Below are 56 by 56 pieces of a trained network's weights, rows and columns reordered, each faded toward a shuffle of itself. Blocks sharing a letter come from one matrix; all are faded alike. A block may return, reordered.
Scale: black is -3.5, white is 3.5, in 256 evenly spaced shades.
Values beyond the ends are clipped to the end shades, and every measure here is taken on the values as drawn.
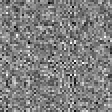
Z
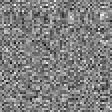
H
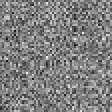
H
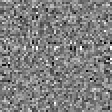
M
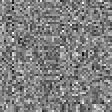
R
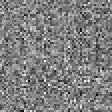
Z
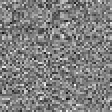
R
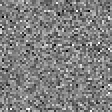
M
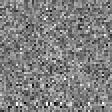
M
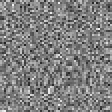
H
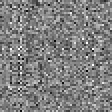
Z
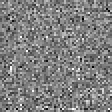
M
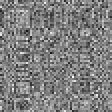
H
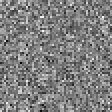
R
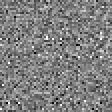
M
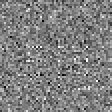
M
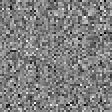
Z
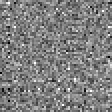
M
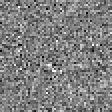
M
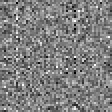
Z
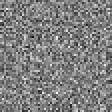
H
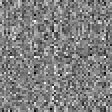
Z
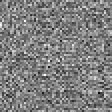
H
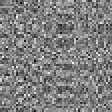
H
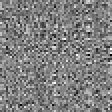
Z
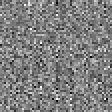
Z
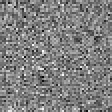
Z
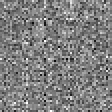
Z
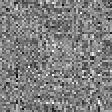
R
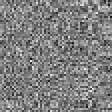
H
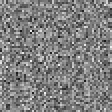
H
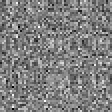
R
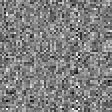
R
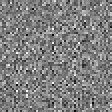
R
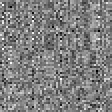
R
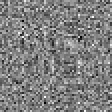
R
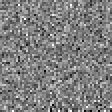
M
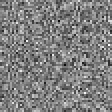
H
